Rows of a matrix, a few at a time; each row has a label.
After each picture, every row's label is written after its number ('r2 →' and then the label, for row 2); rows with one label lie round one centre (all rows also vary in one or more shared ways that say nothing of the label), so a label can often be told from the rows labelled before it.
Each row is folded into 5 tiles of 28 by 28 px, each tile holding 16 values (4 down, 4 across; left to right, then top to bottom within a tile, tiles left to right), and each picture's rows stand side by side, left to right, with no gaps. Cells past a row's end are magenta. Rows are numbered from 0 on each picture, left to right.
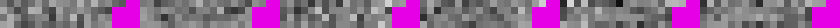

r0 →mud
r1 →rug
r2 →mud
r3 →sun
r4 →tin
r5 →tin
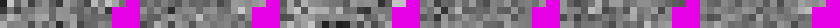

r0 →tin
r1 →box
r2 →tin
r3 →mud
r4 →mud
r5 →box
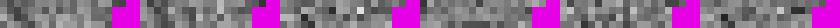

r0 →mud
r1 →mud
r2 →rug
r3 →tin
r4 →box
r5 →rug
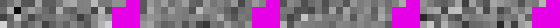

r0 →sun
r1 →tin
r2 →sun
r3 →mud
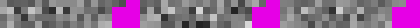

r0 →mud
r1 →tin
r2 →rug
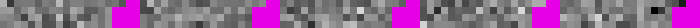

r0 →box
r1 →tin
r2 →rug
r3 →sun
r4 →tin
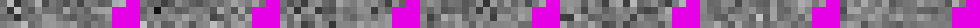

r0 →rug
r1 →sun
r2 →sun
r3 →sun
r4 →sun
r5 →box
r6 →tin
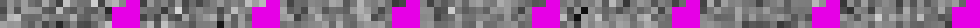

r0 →tin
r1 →mud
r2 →mud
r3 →mud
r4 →mud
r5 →tin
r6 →tin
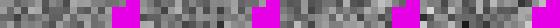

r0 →mud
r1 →mud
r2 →box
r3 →sun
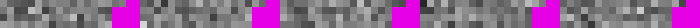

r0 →mud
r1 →sun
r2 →mud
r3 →tin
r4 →rug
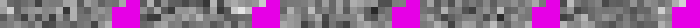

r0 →box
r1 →box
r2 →tin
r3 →rug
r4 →sun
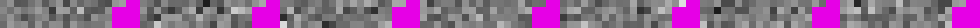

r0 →rug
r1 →box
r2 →sun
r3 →box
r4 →box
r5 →sun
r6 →rug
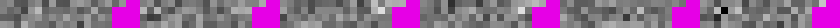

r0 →mud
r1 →box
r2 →box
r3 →box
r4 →rug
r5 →mud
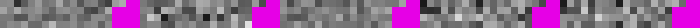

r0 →rug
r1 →rug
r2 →box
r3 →tin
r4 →tin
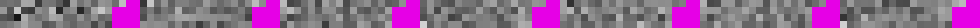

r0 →box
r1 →tin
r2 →box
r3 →sun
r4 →box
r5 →box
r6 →sun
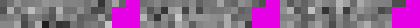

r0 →tin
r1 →mud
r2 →mud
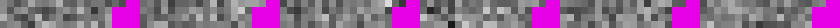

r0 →rug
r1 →box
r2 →mud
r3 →rug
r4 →mud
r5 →tin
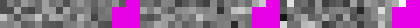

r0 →tin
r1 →box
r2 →sun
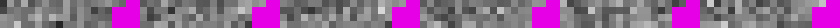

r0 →tin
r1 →box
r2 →sun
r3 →rug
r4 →mud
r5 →rug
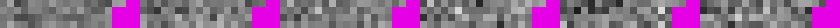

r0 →rug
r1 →sun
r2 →mud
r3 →mud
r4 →sun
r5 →tin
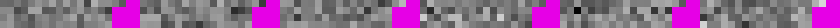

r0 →mud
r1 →tin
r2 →rug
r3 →tin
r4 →sun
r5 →sun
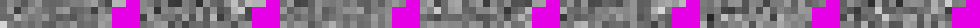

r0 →sun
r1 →box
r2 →rug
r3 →rug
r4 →box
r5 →sun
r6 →mud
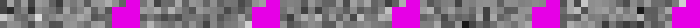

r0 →tin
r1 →rug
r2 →sun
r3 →box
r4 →tin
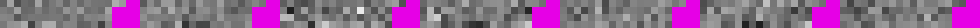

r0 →rug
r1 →tin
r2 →rug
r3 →tin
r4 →mud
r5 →tin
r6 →mud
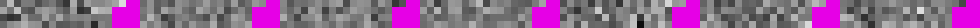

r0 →box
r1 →rug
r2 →mud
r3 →rug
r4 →mud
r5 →rug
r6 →rug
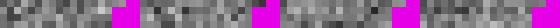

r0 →box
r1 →mud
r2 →tin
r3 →sun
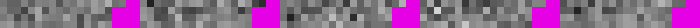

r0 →mud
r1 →mud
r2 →sun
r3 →rug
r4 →mud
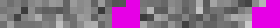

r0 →mud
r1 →sun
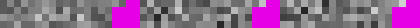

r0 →tin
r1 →mud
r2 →mud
